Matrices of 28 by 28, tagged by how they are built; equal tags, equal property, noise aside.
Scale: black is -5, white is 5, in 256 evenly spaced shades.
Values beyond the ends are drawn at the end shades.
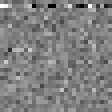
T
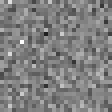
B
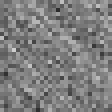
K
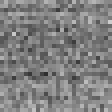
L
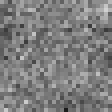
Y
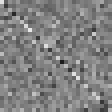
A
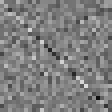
A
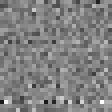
T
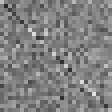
A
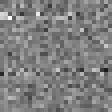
T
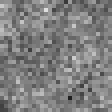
Y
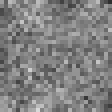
Y
